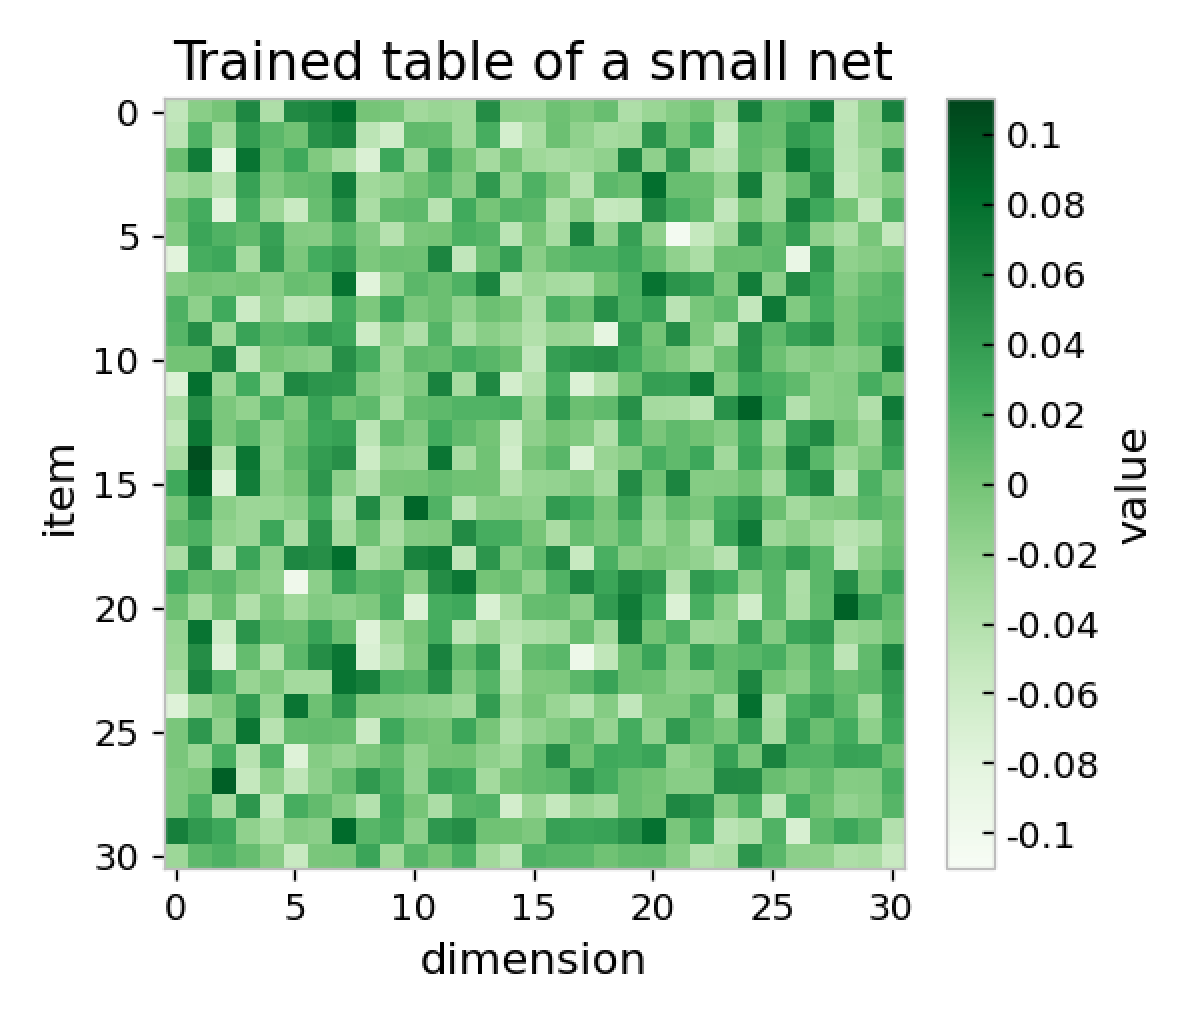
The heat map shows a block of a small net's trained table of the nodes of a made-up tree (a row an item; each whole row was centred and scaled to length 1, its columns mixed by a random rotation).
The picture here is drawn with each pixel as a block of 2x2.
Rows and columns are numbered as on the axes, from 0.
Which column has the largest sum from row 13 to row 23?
1
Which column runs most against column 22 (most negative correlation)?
4
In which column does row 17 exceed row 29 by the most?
24
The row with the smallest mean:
30
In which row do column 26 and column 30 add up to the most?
2
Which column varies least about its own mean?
15
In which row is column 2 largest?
27
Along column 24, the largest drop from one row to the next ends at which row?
8
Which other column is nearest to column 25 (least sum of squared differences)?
16
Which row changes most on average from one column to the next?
14
